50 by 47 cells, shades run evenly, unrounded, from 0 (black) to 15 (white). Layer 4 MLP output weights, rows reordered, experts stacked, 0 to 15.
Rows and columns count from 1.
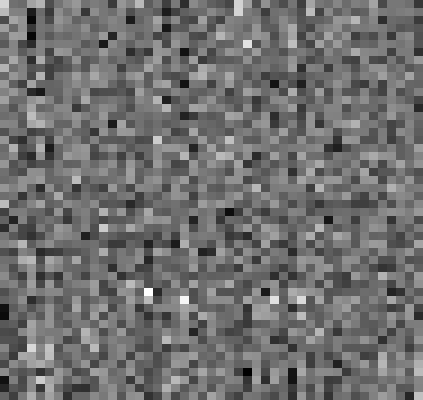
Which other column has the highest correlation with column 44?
13
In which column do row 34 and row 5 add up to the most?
37
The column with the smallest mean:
17
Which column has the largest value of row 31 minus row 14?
47
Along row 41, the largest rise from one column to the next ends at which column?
4
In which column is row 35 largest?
43
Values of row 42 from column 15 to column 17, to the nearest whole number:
5 6 6
